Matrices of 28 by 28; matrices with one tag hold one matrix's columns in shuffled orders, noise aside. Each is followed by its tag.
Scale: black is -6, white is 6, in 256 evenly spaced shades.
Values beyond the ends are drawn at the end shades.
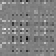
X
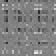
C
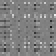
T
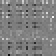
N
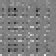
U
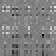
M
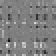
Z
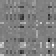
Z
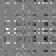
X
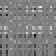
M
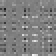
U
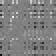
N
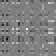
X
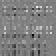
M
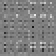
T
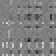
Z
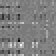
Z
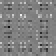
T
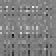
M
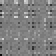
N
